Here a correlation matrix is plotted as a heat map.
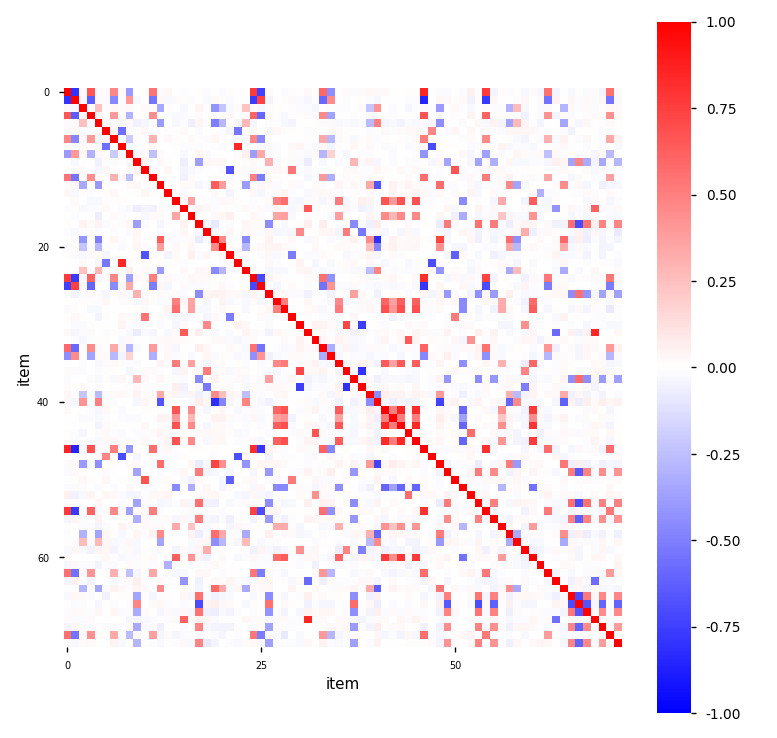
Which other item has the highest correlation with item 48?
19
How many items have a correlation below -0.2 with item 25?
10
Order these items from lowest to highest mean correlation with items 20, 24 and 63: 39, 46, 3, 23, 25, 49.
25, 23, 49, 39, 3, 46
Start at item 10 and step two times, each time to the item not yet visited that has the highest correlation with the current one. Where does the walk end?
29
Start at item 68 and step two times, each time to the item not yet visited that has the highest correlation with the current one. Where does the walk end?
15
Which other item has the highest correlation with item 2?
40
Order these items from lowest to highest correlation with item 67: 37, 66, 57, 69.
66, 37, 57, 69
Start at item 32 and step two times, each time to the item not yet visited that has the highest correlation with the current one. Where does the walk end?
52
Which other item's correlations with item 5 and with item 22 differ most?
7
